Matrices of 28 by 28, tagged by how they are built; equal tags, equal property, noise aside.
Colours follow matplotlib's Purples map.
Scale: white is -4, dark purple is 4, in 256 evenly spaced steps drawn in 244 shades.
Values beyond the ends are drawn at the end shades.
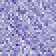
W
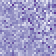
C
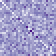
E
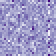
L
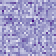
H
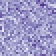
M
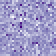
L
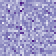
L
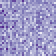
H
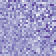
C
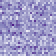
H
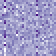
L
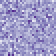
M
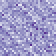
W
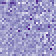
C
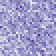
W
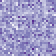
H
